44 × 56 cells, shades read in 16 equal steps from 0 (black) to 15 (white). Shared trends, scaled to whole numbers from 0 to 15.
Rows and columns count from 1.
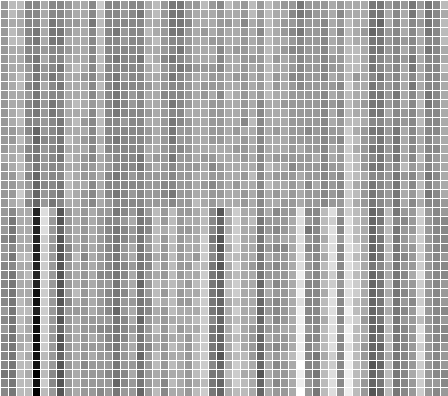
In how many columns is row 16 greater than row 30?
21
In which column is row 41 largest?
38
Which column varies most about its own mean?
5
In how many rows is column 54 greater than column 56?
11
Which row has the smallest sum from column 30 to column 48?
4
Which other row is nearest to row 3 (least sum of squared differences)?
6
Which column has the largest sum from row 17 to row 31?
44
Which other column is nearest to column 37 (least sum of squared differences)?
31
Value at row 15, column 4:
8
